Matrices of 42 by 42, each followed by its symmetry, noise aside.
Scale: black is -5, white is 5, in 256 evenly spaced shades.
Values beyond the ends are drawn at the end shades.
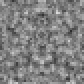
mirrored left to right.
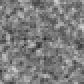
symmetric across the other diagonal.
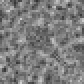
symmetric.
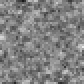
same after a half turn.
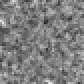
no symmetry.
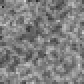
symmetric.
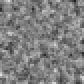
antisymmetric.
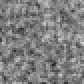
symmetric across the other diagonal.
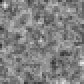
symmetric.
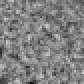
symmetric across the other diagonal.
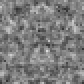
mirrored left to right.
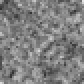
symmetric.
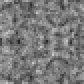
mirrored top to bottom.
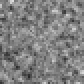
symmetric across the other diagonal.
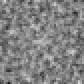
same after a half turn.
